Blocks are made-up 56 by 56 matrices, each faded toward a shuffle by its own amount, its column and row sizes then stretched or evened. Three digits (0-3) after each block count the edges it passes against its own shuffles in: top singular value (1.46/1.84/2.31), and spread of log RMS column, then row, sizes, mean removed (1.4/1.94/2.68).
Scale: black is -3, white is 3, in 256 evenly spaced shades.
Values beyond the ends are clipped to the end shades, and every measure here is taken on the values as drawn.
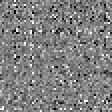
0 2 2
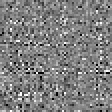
2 2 2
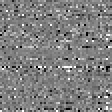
1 1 3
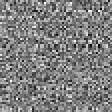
2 1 2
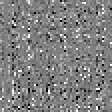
1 3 1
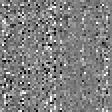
0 3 0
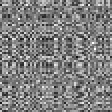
3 1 3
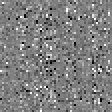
1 2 1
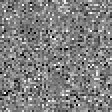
1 0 1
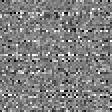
2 0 3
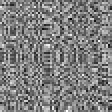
3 0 0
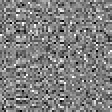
3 1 1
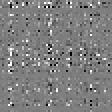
1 3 3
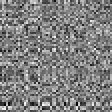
3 1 2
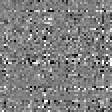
1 2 3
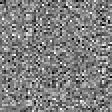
2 1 0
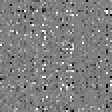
0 2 1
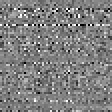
2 1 3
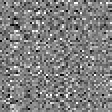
2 1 1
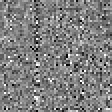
1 2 1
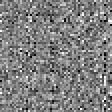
2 2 1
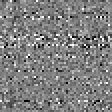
1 1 3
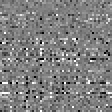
2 1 3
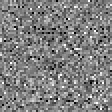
1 0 1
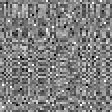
3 0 1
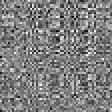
3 1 2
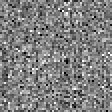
2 0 0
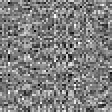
3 2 0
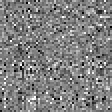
2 1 1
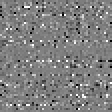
0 1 3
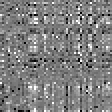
3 2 2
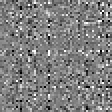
1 3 2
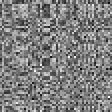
3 1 0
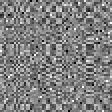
3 0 0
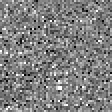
1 0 1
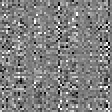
2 3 1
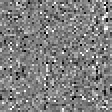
0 2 0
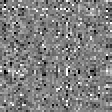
2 2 1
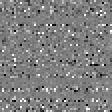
0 1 3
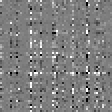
2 3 2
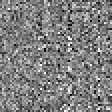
1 2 0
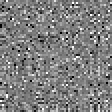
2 1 0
